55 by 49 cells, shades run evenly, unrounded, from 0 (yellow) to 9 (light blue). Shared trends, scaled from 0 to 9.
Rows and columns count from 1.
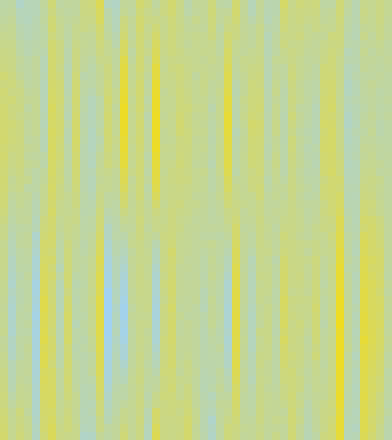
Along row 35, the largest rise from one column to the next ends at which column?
14
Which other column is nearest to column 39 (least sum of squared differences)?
19
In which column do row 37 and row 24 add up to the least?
43
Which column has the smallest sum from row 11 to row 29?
20
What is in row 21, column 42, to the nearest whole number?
3
